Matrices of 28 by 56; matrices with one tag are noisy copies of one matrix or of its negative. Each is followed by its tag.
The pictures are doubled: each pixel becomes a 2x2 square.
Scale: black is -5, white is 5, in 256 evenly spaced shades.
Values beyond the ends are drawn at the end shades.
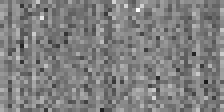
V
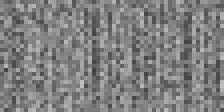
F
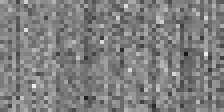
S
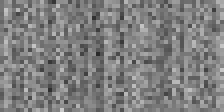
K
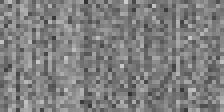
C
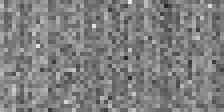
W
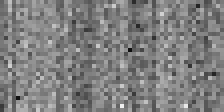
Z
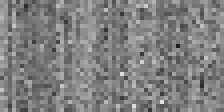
Z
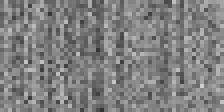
K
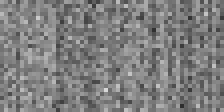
S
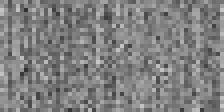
V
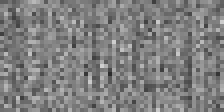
F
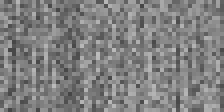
C
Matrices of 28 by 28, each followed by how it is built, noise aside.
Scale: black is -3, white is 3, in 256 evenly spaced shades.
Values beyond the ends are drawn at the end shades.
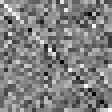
diagonal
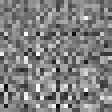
low rank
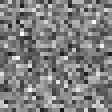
repeating columns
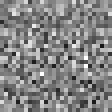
repeating columns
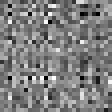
low rank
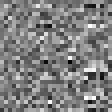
low rank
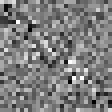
banded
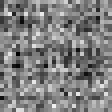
blocks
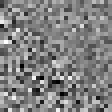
lower triangular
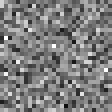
noise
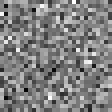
noise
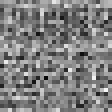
blocks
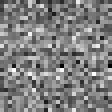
repeating columns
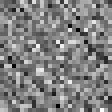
Toeplitz
